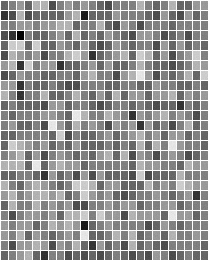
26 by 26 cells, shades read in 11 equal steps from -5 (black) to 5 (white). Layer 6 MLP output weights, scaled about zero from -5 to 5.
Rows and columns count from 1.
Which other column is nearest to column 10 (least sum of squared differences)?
15
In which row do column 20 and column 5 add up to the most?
17
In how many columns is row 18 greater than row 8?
7
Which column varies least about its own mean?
26
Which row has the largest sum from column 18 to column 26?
19
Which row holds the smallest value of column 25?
20
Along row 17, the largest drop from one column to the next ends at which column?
6
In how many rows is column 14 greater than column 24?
7
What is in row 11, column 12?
-1
